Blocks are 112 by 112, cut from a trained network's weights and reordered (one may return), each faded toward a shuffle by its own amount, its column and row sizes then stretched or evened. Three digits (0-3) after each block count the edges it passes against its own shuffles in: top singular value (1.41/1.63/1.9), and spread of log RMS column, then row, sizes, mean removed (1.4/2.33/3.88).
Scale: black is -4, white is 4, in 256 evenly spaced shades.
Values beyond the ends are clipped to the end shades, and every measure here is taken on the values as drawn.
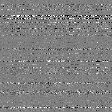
2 1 3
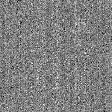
1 1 0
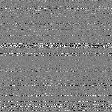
2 0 3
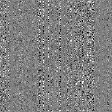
1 3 1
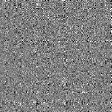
3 2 2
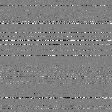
3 0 3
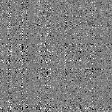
0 2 2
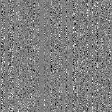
0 3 0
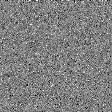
0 0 1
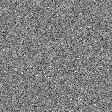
0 0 0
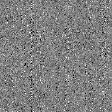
1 2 0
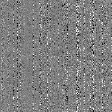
0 3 0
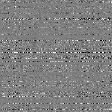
2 1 3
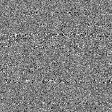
0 0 2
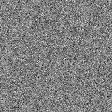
1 0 0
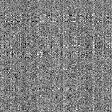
3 0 2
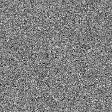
0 0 1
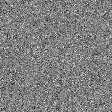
1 0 1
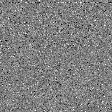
0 0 1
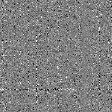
1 2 1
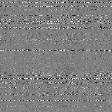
2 1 3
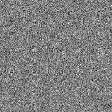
2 1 1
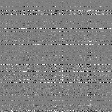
3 1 3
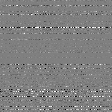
3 0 3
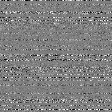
2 0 3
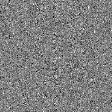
0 2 0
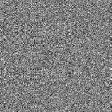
3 1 1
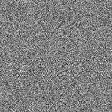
3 0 1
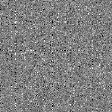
1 2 1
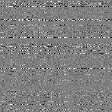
3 1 3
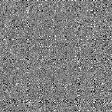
2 2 2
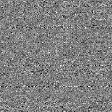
2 0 2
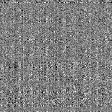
3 0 2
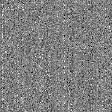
0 2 0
